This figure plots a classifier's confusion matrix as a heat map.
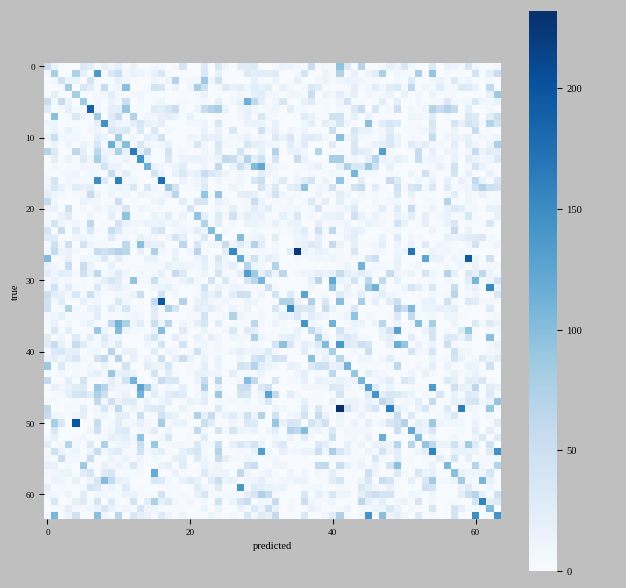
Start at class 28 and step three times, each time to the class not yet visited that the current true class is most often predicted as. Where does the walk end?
47
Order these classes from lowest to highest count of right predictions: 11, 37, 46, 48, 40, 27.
37, 40, 11, 27, 46, 48
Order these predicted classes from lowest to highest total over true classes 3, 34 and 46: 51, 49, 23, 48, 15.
23, 48, 15, 49, 51
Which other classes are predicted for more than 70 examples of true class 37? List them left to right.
7, 10, 16, 49, 59
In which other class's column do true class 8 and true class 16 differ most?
10
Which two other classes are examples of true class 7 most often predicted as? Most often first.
1, 12
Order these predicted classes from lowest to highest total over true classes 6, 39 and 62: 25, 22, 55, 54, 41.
25, 55, 22, 54, 41
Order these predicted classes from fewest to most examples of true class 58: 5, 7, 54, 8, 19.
5, 19, 7, 54, 8
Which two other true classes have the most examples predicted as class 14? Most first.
45, 12
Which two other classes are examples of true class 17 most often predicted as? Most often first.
36, 61
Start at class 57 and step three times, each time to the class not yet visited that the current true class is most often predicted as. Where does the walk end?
9
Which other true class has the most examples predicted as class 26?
35
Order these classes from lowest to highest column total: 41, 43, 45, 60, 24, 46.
46, 43, 45, 60, 24, 41
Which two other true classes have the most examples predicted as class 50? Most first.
39, 34
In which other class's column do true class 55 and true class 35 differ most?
43
